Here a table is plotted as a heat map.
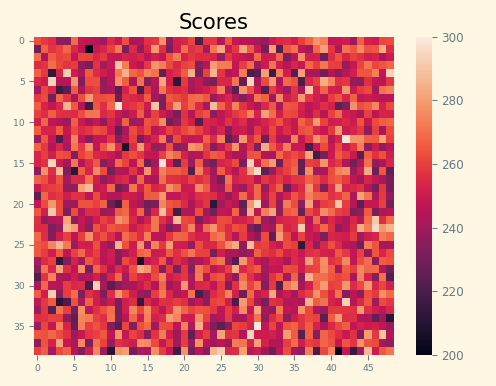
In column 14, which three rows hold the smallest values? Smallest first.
27, 32, 6
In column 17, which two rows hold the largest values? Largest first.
15, 21
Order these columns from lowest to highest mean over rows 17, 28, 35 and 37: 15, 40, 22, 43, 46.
43, 46, 40, 15, 22
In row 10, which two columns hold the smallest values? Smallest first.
22, 18
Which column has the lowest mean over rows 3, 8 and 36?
7
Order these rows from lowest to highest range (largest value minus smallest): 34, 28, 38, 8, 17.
17, 28, 34, 8, 38
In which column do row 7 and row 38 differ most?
41
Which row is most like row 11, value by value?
26
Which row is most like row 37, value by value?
28
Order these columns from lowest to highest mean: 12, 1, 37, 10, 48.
10, 48, 12, 1, 37
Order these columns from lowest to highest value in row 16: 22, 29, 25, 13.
13, 25, 22, 29
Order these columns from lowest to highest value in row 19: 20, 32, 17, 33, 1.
33, 20, 32, 1, 17
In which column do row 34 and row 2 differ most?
48
